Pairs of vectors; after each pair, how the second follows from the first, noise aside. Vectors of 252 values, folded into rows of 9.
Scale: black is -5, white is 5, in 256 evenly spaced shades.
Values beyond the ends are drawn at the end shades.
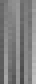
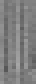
wrapped around, shrunk.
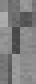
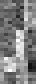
reversed, negated, scaled up.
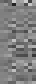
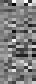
scaled up.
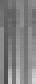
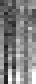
scaled up.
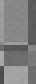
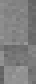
shrunk.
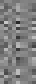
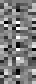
negated, scaled up.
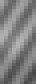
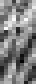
wrapped around, negated, scaled up.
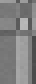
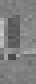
reversed, negated, partly zeroed.
